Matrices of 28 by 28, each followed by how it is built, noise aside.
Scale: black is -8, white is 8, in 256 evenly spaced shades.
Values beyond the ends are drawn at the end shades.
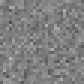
noise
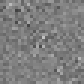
block diagonal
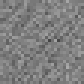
Hankel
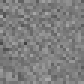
low rank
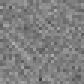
Toeplitz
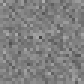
Toeplitz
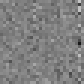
uneven columns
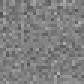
noise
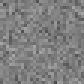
noise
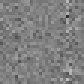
uneven columns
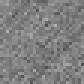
Hankel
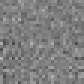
low rank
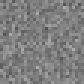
noise
